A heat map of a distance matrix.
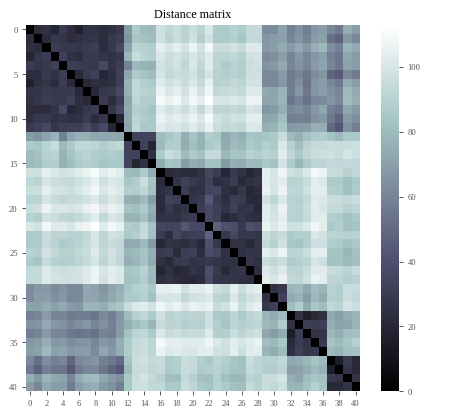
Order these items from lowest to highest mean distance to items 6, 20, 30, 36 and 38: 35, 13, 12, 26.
35, 26, 12, 13
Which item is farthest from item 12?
31
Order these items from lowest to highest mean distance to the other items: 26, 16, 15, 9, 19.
9, 26, 19, 16, 15
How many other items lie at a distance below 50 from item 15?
3
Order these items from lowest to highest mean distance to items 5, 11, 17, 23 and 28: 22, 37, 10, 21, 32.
21, 22, 10, 37, 32
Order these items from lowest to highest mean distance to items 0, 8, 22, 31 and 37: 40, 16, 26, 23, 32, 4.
4, 40, 32, 26, 23, 16
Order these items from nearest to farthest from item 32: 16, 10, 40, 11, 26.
10, 11, 40, 26, 16
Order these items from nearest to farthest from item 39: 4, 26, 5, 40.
40, 5, 4, 26
